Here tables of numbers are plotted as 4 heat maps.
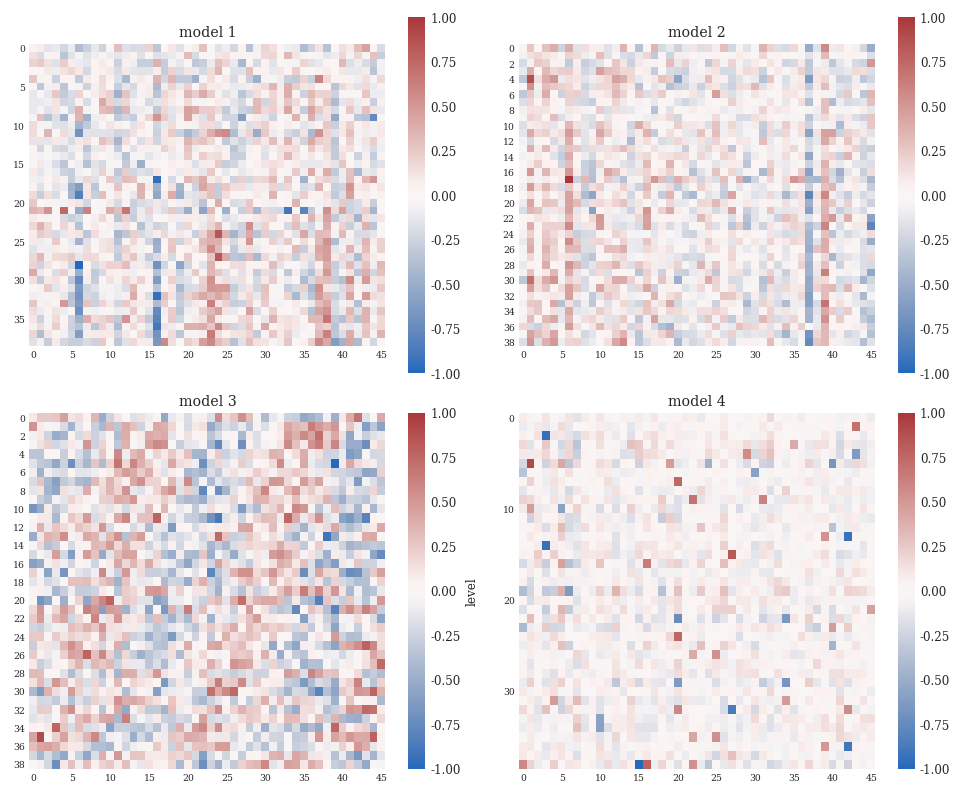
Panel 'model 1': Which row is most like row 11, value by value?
31
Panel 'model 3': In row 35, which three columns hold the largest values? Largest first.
1, 44, 8
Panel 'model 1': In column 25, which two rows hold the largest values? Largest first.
11, 31
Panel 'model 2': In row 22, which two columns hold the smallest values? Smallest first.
45, 29
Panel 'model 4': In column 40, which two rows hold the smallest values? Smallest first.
5, 25
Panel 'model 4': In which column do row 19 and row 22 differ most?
20
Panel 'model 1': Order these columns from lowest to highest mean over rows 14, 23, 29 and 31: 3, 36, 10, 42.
36, 42, 3, 10
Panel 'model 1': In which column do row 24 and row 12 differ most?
24
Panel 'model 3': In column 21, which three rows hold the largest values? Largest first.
34, 35, 36
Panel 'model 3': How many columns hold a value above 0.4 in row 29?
4
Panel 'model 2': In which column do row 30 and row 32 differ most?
20
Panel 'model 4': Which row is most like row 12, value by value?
25
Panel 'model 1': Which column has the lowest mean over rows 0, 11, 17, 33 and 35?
16
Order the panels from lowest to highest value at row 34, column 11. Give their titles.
model 3, model 4, model 1, model 2
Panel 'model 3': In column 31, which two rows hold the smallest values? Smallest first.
25, 32
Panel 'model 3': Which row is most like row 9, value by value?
6
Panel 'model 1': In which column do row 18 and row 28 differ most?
22
